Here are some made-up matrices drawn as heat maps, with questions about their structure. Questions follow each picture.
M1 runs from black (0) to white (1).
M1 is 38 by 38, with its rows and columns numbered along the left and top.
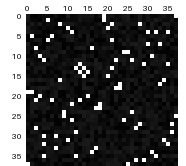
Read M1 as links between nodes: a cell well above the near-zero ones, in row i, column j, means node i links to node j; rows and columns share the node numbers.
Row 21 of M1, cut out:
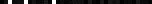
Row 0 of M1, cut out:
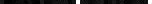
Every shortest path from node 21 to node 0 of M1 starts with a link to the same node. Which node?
node 6
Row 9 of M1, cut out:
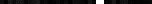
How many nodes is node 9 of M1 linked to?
2
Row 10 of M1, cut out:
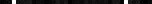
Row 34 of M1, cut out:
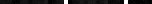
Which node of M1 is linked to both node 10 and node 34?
node 31
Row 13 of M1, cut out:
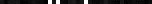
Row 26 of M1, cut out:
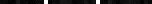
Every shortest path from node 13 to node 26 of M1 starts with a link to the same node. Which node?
node 12
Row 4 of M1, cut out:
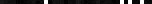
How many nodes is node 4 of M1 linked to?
4
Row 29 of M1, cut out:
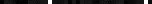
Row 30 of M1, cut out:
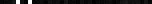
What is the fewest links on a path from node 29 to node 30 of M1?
4
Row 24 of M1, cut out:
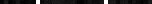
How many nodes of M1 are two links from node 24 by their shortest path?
2
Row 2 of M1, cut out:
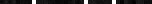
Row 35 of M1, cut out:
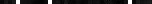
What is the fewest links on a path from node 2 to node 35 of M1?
4
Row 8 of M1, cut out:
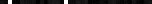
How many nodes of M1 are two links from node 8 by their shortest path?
3
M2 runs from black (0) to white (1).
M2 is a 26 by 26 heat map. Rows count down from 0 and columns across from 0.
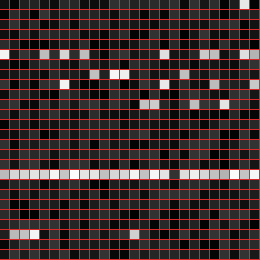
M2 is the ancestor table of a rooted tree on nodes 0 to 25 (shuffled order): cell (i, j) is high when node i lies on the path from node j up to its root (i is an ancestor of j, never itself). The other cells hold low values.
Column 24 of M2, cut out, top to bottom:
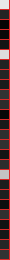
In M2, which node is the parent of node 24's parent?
5
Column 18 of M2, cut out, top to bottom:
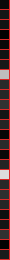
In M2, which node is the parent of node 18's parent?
17
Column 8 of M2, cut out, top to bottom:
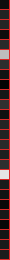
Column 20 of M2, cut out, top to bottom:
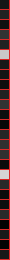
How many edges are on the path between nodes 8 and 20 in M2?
2
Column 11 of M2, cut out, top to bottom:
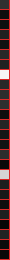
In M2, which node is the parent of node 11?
7
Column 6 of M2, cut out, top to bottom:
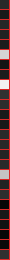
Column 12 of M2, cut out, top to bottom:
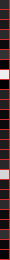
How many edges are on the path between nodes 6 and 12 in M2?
5
